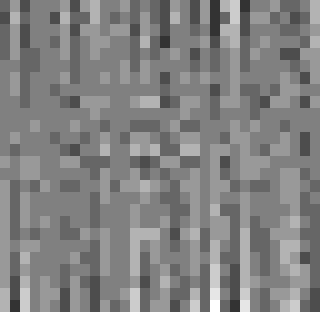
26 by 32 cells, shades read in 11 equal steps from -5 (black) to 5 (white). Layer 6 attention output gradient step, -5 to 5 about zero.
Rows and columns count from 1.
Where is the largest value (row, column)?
26, 22
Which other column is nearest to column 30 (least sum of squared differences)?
1
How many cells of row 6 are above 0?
4
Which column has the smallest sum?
31
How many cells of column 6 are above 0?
1
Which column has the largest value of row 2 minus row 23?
24
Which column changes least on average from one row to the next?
5
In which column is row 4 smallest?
17
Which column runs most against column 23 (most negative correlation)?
8
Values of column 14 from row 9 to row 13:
1 0 -1 1 2
